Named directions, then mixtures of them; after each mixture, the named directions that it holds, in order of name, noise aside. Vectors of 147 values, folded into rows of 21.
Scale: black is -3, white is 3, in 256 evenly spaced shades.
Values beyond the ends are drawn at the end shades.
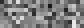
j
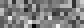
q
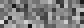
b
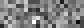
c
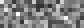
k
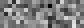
j, k.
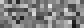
j.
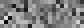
b, c.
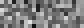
k, q.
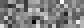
c.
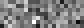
c.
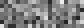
b, c.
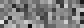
b.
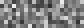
b, k.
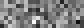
c.
